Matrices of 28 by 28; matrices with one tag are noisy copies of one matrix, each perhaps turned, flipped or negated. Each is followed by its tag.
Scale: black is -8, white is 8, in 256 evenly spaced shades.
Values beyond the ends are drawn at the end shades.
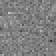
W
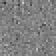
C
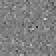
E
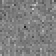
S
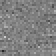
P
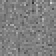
C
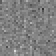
W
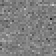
P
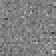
C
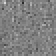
C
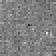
S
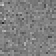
C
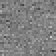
P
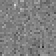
W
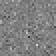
E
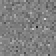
E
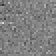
C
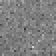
S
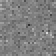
S
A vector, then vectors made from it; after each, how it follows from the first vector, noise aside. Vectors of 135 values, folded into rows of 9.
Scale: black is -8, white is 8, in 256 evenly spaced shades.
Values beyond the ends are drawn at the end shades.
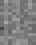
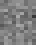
reversed.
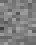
sign-scrambled.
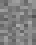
reversed.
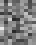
negated, scaled up.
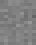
reversed, shrunk.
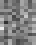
negated, scaled up.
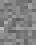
sign-scrambled.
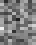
negated, scaled up.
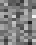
reversed, negated, scaled up.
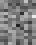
reversed, negated, scaled up.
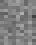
reversed.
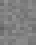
shrunk.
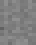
shrunk.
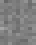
negated, shrunk.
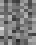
negated, scaled up.
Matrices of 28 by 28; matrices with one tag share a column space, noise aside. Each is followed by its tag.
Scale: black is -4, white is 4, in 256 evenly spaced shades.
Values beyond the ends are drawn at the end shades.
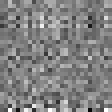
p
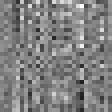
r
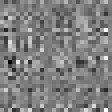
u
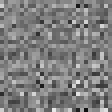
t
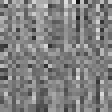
r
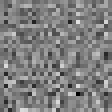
t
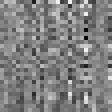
r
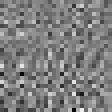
t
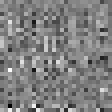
u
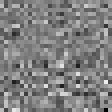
t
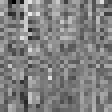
r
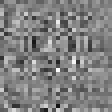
u
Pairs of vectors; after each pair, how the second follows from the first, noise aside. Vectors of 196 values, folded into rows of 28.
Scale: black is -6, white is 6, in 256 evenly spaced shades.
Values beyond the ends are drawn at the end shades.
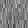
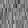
negated.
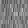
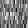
reversed, scaled up.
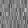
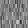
wrapped around.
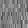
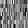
reversed, scaled up.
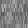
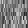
reversed, scaled up.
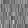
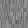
wrapped around, shrunk.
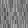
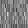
negated.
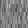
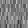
reversed, negated.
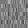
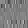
negated, partly zeroed.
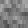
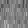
negated, partly zeroed.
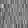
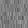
wrapped around, negated, shrunk.
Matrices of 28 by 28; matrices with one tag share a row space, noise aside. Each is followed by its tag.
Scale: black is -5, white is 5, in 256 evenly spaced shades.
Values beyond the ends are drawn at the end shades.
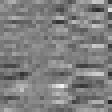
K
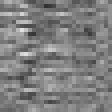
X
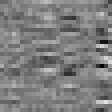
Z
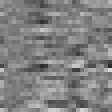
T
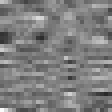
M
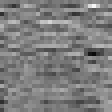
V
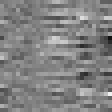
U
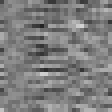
T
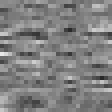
M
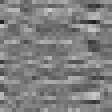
V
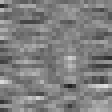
M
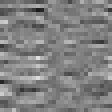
M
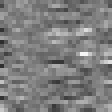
U
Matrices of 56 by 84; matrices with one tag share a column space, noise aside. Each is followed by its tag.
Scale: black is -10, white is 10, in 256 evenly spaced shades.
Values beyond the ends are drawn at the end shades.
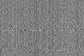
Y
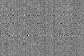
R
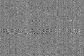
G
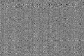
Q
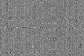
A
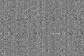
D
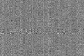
G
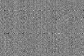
D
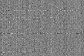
D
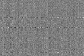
A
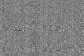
Y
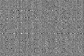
D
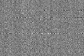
D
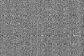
R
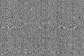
A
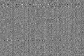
Q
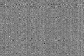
Q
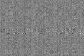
G
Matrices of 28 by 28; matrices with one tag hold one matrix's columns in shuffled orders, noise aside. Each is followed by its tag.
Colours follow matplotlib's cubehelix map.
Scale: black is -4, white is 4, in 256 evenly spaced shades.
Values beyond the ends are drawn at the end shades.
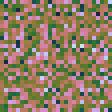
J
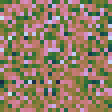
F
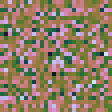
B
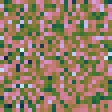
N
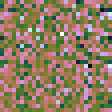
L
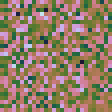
L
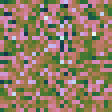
F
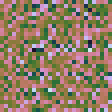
J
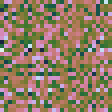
J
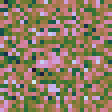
B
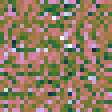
J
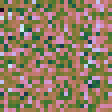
L
